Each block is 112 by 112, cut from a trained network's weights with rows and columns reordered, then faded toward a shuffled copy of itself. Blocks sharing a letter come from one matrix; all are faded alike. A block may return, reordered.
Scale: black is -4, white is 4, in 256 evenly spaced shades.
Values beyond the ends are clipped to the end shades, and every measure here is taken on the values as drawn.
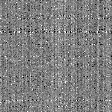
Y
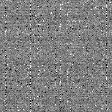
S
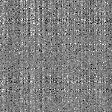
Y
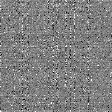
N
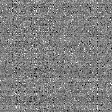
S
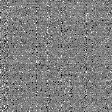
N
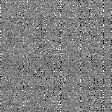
N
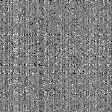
Y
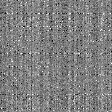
Y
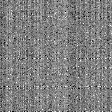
Y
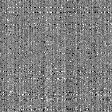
Y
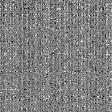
Y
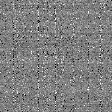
N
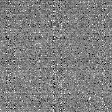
S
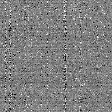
N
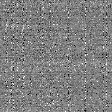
N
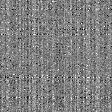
Y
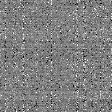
S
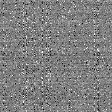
N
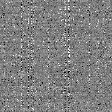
S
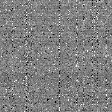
N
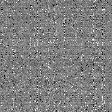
S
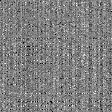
Y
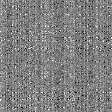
Y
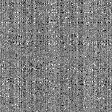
Y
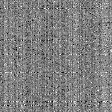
Y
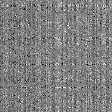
Y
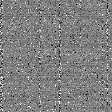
N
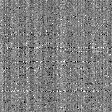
Y
